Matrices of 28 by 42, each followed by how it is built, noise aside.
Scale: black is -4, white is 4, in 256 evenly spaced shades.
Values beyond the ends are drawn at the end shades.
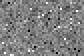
sparse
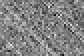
Toeplitz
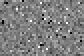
sparse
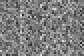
repeating rows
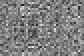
low rank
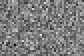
repeating rows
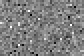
sparse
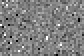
sparse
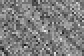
Toeplitz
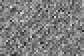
Hankel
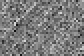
Hankel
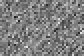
Hankel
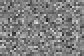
blocks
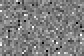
sparse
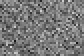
Toeplitz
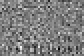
low rank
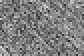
Toeplitz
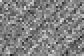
Hankel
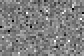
sparse
